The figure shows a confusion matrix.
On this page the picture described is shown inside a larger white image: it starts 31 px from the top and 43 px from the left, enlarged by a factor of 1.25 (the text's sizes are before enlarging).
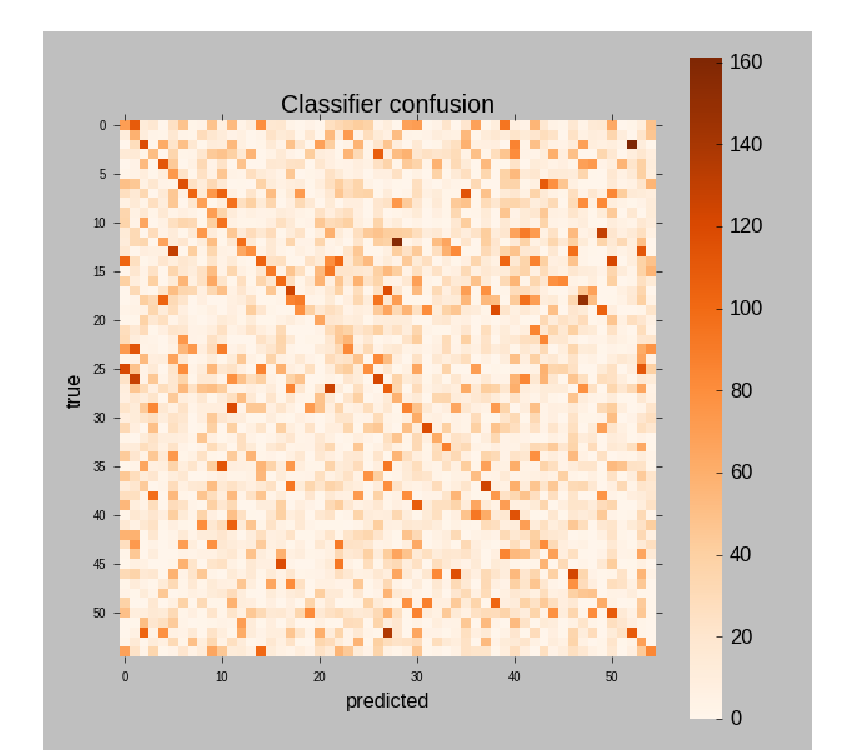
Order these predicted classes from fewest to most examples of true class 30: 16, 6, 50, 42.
16, 6, 42, 50
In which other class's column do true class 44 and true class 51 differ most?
39
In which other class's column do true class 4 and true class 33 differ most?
47
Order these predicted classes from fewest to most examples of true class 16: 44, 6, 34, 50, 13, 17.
13, 34, 17, 50, 6, 44
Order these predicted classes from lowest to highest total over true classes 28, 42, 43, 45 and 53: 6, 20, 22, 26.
26, 20, 6, 22
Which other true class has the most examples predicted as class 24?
38
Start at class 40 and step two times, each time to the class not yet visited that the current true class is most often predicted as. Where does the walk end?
25
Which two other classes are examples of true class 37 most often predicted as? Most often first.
17, 27
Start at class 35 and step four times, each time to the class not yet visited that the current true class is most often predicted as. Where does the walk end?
27
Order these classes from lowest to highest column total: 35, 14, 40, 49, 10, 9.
49, 14, 10, 35, 9, 40
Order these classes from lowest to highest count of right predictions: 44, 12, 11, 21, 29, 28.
21, 11, 28, 44, 29, 12
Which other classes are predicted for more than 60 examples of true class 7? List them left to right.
9, 10, 18, 35, 50
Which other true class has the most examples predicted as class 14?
54
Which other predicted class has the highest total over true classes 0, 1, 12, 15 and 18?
28
